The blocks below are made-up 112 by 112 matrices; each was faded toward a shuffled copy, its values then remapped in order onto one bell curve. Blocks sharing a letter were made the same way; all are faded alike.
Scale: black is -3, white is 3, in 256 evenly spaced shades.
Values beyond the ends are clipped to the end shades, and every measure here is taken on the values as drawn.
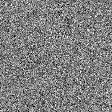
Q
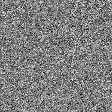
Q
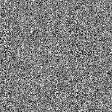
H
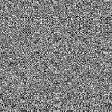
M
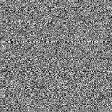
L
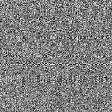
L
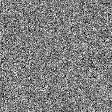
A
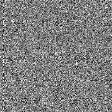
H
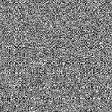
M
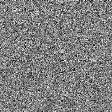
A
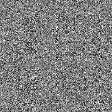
H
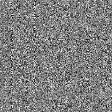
H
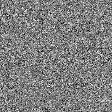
A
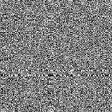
M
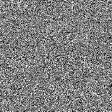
A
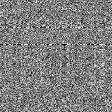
L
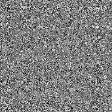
H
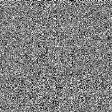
H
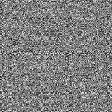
M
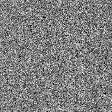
Q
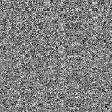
L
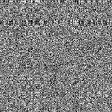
L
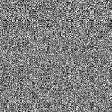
M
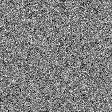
Q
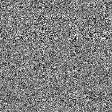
H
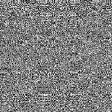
L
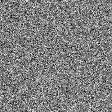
Q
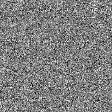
A
